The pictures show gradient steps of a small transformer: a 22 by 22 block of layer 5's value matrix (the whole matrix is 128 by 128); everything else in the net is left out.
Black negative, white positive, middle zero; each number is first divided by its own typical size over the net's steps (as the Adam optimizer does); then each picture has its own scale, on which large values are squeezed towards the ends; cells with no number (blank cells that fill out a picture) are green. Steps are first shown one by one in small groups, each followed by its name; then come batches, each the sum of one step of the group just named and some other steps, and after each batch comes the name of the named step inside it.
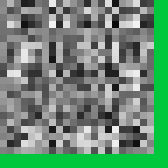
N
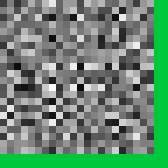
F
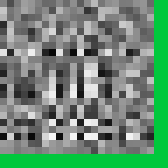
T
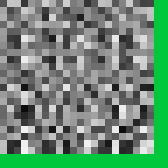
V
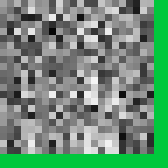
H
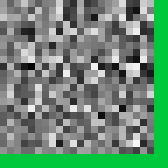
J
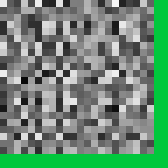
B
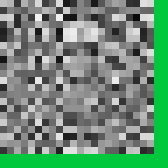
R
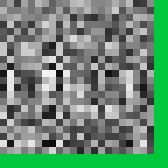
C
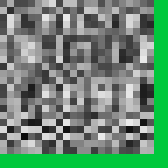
N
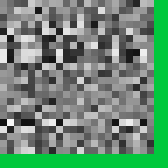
F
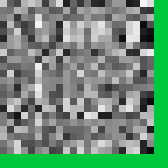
R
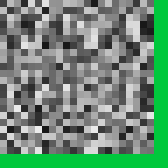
H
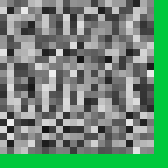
C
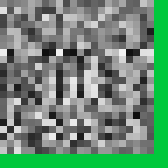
T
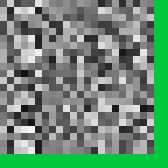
V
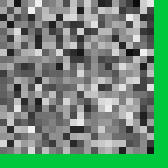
H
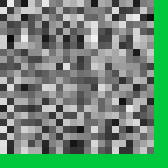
F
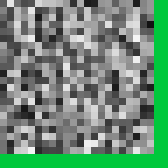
V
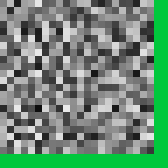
R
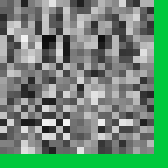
F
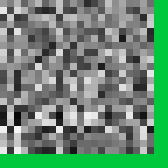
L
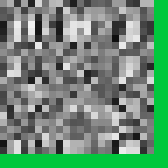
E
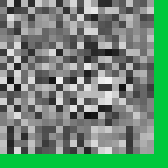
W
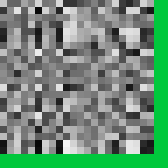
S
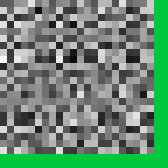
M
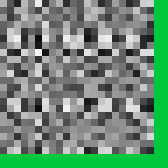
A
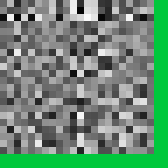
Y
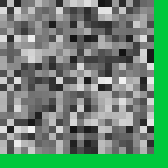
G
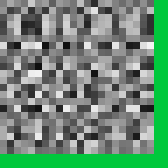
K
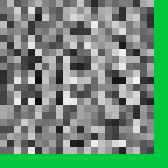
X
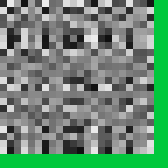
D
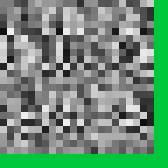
S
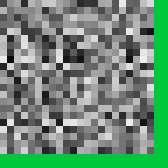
L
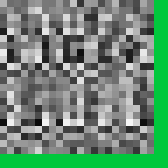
G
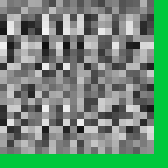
K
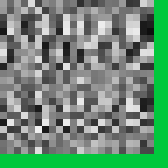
K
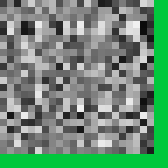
G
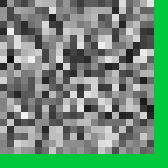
A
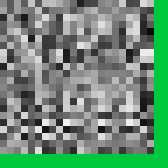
L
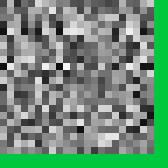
E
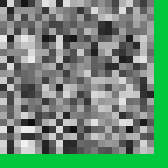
G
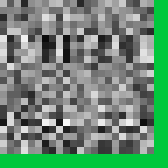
L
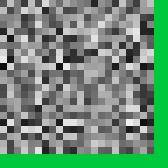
M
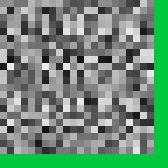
S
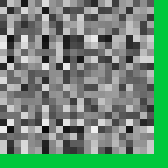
D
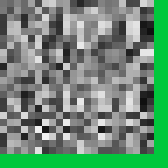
E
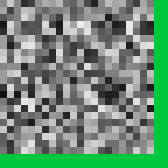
E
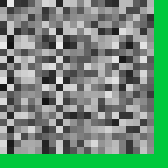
W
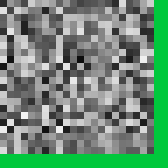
L
